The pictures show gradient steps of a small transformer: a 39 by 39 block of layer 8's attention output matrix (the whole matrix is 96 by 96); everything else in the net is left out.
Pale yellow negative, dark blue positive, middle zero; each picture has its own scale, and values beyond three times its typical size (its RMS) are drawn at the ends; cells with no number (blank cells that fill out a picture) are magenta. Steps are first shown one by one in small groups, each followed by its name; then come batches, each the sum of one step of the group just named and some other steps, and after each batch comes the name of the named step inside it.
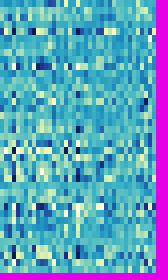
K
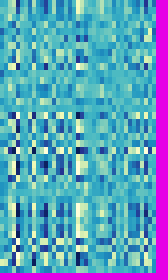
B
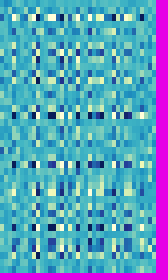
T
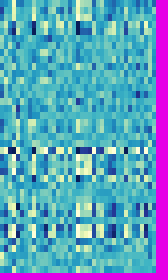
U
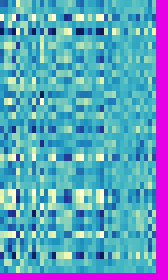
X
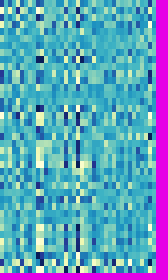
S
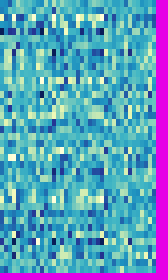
X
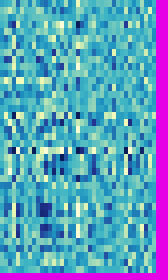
B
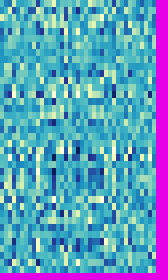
X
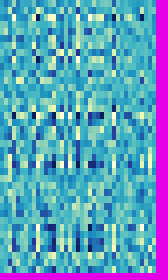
T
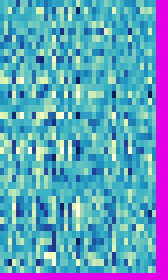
K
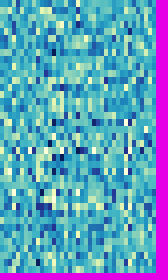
K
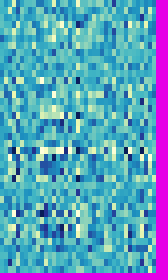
B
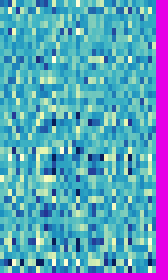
S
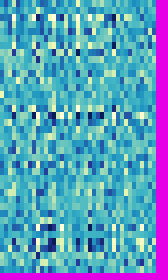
T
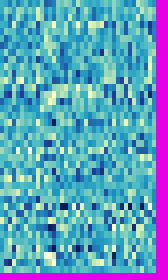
K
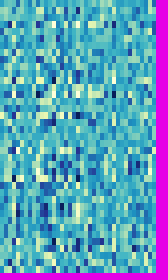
B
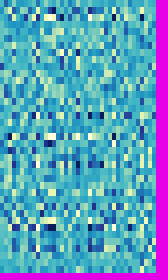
T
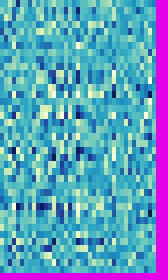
B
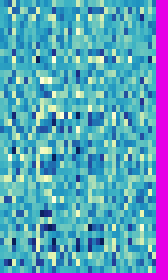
T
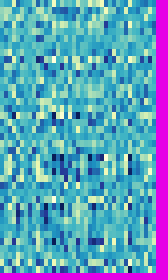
B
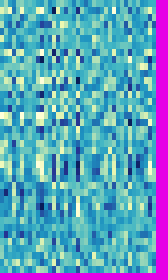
S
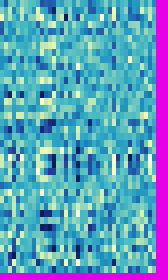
X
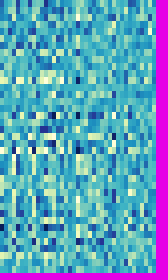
U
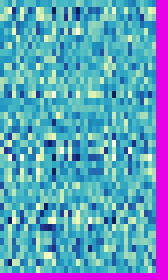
B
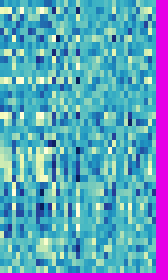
K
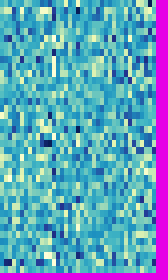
K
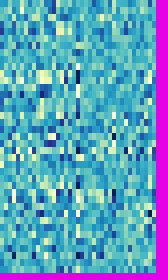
X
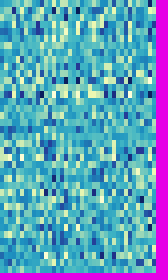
X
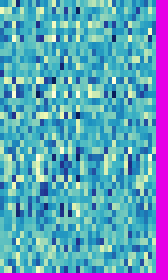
B
